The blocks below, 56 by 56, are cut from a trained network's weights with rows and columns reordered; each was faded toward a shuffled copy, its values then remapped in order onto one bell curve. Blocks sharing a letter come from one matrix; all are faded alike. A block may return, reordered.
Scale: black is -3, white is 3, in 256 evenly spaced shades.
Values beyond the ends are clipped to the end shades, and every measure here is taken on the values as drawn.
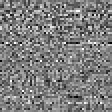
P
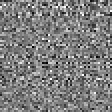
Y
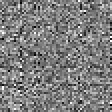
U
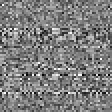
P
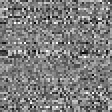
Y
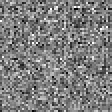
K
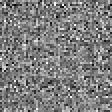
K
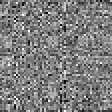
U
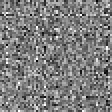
U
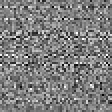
Y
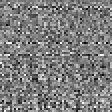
P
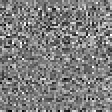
Y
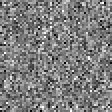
K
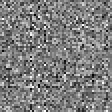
U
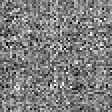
K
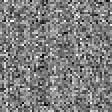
K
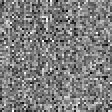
K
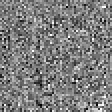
K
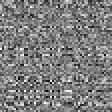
Y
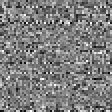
P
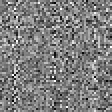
U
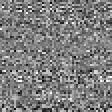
Y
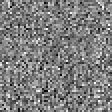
K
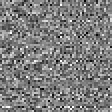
Y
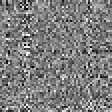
U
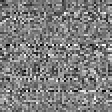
P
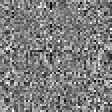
U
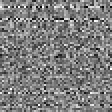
P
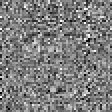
U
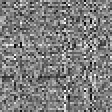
U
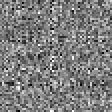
U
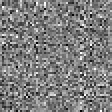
U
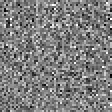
K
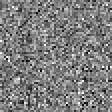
K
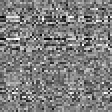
P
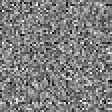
K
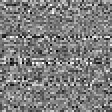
P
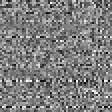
P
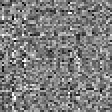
U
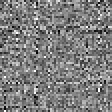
U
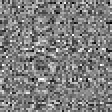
Y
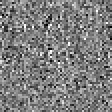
K
